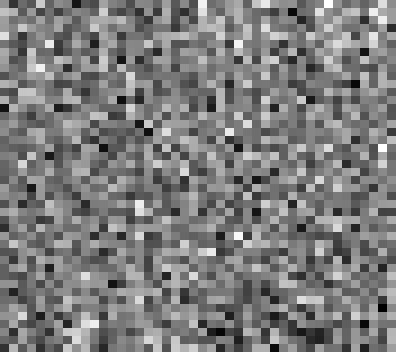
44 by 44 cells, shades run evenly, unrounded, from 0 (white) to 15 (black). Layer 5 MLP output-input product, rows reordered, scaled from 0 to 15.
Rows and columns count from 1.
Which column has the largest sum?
35
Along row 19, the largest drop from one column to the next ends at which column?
43
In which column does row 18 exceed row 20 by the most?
24
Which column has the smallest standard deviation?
13
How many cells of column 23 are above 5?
37
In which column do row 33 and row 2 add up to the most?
33
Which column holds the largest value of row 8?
14
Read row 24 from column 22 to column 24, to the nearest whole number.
7 10 6
